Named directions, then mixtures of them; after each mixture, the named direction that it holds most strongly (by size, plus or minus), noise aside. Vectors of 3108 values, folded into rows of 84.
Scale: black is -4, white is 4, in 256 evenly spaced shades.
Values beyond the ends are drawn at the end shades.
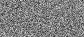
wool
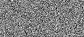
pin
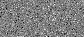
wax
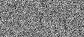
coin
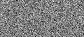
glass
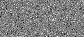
wax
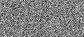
wool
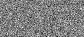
wax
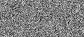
coin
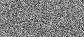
wool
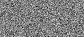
pin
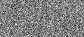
wool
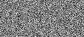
coin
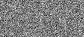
coin
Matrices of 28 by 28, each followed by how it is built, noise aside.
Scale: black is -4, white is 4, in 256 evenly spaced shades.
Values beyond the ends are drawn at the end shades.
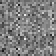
low rank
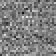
blocks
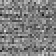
blocks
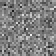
blocks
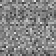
repeating columns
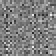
low rank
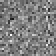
low rank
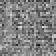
blocks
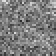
smooth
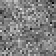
smooth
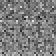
repeating columns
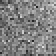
smooth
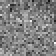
smooth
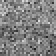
smooth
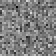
blocks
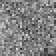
smooth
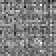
blocks
